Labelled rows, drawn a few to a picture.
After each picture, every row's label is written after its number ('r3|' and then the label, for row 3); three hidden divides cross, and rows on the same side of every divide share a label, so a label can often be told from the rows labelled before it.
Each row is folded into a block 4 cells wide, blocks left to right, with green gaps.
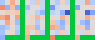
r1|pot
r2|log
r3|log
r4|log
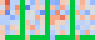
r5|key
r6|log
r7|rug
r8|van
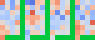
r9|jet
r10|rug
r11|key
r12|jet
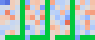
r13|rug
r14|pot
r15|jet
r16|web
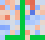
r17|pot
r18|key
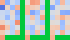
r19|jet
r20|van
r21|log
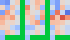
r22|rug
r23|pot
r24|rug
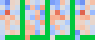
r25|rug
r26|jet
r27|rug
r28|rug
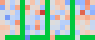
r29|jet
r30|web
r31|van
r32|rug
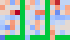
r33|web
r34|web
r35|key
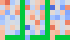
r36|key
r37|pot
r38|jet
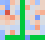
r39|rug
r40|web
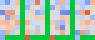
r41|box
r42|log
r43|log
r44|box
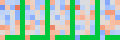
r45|jet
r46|jet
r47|jet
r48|pot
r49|box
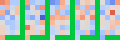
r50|key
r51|jet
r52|rug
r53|pot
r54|box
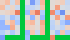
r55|web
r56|box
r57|van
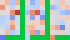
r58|web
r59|box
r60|log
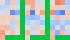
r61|log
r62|key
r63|van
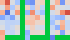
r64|key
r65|rug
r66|web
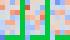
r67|web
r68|pot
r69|box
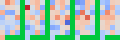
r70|van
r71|pot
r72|pot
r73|rug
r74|rug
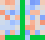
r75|van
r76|box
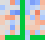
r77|log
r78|box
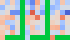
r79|log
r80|rug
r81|log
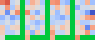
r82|key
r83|van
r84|key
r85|log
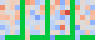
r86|pot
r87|key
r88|web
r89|pot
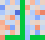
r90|log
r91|web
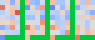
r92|web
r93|jet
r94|jet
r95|log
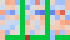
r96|van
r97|log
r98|box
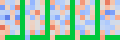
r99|jet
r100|box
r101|jet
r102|van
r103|van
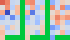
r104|key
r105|key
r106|pot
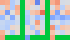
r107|key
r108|web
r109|key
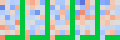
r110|jet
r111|van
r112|jet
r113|rug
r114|rug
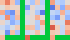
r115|van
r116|log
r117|jet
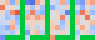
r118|web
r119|rug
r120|log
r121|rug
